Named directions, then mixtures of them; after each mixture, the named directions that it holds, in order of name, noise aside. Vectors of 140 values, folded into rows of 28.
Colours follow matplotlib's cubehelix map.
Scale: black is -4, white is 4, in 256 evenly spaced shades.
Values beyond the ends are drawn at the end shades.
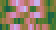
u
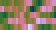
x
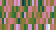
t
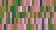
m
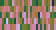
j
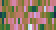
t, u, x.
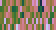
m, t.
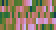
j, m, x.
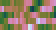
x.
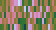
m, t, u.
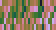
m, t, u.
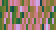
m, t, u.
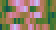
u.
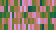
m, u, x.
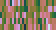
j, m, t.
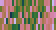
j, t, u.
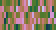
t, x.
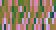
m, t.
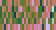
m, t.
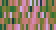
j, m, u.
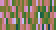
j.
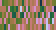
m, t.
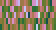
j, m, u.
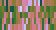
m, u.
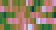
x.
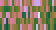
j, u.
